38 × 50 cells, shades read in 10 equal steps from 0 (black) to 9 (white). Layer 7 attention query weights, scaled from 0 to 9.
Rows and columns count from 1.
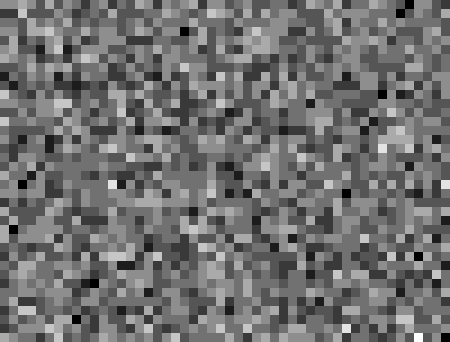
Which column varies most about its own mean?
46
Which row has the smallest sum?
15
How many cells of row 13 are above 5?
4
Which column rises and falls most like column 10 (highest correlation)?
44
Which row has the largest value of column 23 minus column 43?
11
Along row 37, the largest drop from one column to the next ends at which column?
40
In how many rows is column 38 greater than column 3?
19
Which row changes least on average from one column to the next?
23
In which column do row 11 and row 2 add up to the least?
45
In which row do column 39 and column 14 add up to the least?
9
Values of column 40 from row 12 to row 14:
3 2 3
